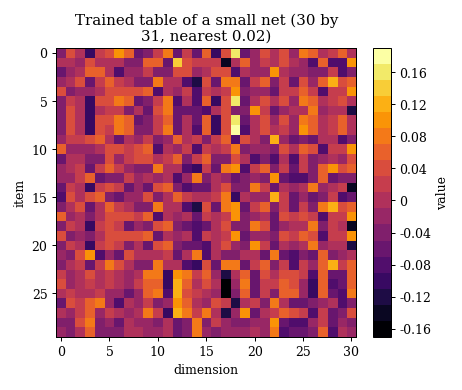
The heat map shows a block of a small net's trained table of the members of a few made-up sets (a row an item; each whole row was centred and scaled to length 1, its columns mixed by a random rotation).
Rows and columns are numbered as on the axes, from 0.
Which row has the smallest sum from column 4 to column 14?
28
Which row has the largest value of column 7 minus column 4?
21
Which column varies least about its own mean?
2
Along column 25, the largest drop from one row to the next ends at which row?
9
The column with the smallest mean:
14
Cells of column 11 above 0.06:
4
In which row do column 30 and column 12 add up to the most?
1
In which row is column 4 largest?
26
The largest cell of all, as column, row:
18, 8
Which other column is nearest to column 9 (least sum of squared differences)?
13
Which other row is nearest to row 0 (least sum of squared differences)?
7
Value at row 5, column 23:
0.04
